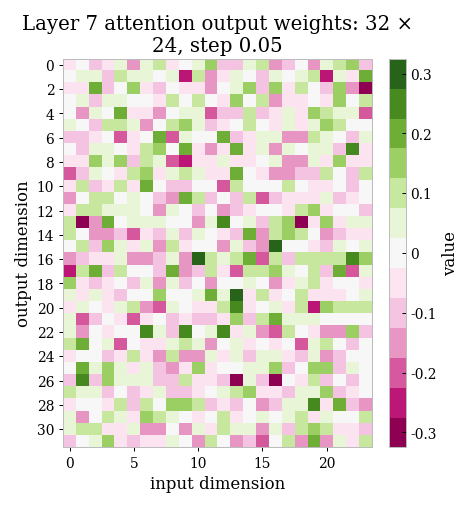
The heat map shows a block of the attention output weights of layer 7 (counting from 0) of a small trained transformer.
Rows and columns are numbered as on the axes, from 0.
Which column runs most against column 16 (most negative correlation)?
9
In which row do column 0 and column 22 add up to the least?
17
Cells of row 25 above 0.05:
6
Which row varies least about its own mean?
29
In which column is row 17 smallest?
0
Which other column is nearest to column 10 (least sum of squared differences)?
14
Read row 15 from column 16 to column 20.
0.3 0 0 -0.05 -0.1
